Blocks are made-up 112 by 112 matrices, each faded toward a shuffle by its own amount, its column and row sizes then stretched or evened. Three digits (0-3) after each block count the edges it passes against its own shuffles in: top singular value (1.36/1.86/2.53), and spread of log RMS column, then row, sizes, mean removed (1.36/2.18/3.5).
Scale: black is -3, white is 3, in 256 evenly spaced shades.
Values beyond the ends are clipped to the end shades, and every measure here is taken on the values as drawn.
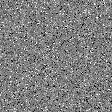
0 0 0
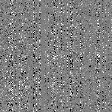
0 3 1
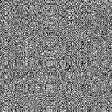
3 1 0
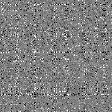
2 2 2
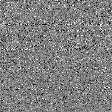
0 0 2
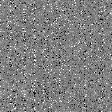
1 2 1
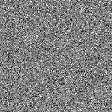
2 1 0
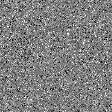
0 1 1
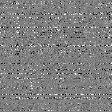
1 1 3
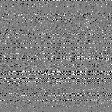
3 0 3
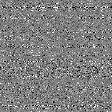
1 1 3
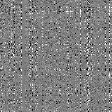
2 3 2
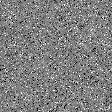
0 1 0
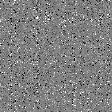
1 2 1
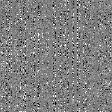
0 3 1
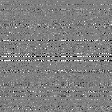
3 0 3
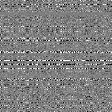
3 1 3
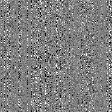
0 3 1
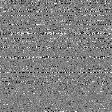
2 0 3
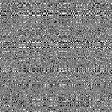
3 0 3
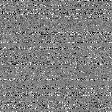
0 0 3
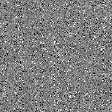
0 2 1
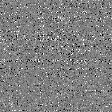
0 1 2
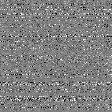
1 0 3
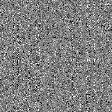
1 2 0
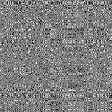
3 0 2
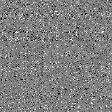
1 1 2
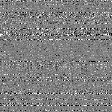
2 0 3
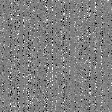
0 3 0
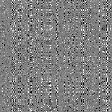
3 3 1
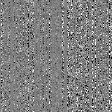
0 3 0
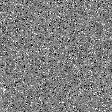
0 1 0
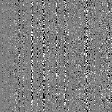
2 3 1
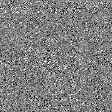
0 1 2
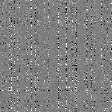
1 3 2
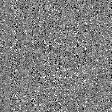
0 2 1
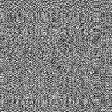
3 1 1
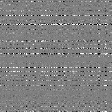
3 1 3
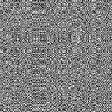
3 1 1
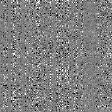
0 3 2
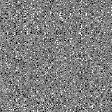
2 2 1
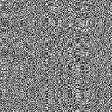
3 2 0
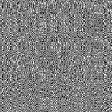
3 2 0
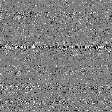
2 0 3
